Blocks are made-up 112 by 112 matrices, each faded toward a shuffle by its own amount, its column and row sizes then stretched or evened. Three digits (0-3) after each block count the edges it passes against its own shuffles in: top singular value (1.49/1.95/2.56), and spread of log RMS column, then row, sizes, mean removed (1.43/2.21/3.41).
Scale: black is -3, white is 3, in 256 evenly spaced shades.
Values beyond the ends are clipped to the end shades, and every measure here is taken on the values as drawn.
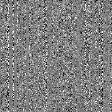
0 3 0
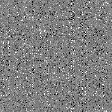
0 2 1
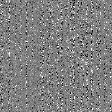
0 3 0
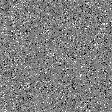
0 1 0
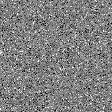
1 0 0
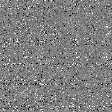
0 1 2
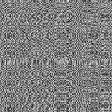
3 2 0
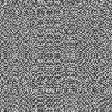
3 1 1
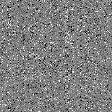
1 2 0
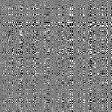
3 3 3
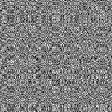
3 0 0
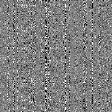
2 3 1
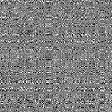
3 1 3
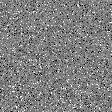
0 0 1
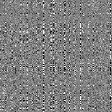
3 3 2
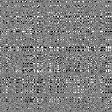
3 2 3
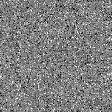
1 1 0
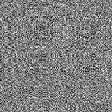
3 0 2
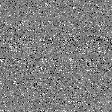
0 0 2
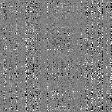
1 3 2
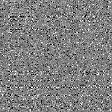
2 1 2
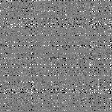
0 2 3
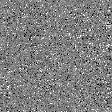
1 1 1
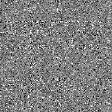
1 2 2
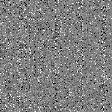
2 2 0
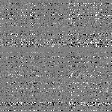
1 2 3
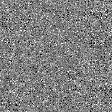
0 1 1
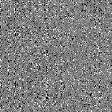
2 2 1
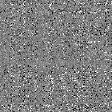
0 2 2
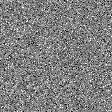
1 0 0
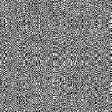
3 3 0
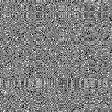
3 0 0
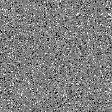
1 1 1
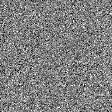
0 1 1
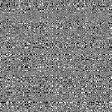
2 2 3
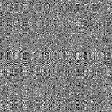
3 1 2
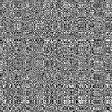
3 2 2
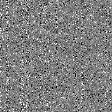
1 2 0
